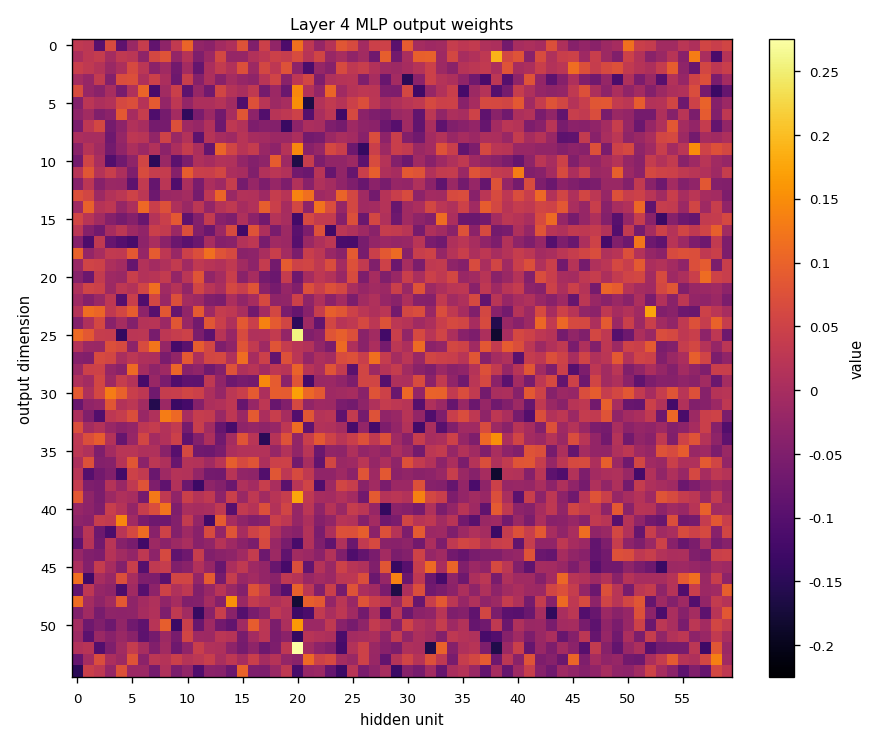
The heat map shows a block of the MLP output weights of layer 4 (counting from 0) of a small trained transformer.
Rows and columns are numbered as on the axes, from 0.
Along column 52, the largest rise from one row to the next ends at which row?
23
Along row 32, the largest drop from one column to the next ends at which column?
55
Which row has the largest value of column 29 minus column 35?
46
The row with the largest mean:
30
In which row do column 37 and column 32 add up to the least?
52
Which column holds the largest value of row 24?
17
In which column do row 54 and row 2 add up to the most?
15
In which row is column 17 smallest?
34
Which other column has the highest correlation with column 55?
29
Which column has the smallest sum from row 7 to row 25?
26
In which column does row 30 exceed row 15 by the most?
20
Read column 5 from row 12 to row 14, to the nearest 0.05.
-0.1 0.05 0
